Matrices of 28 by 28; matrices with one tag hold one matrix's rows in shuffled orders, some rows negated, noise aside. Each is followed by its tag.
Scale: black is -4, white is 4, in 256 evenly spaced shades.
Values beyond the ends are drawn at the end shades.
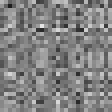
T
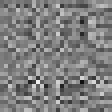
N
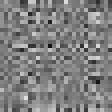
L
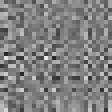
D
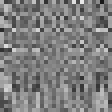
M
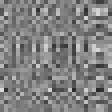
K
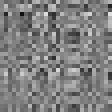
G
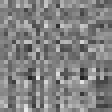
N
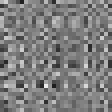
D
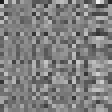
K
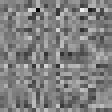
N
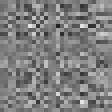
N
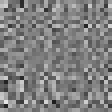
D
